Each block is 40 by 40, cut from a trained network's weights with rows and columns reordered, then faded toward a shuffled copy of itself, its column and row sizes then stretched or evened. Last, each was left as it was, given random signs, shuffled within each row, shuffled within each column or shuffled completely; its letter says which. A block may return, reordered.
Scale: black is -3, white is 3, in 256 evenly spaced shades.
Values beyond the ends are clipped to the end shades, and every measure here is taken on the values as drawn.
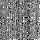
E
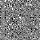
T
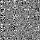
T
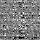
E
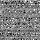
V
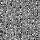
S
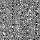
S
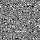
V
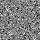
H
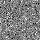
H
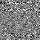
V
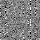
S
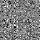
T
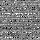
V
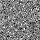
H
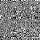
E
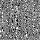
S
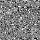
V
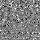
V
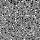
H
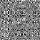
E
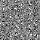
S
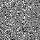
S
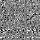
T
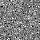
V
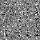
T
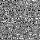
V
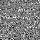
V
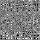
T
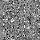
S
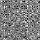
E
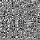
E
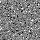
H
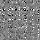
T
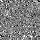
V
